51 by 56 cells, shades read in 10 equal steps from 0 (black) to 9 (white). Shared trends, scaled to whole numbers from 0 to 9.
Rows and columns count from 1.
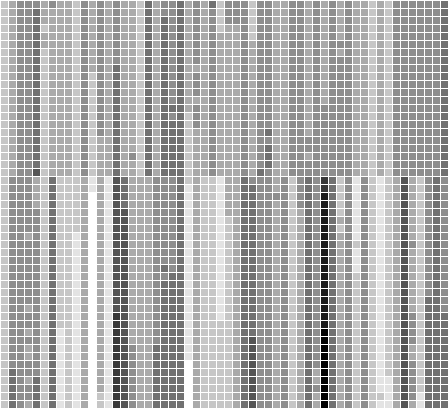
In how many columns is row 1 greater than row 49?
20
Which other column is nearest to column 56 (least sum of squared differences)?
21
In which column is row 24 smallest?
41
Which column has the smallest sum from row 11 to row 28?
15
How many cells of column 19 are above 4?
29
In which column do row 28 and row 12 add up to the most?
12
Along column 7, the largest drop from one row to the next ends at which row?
23
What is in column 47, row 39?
7
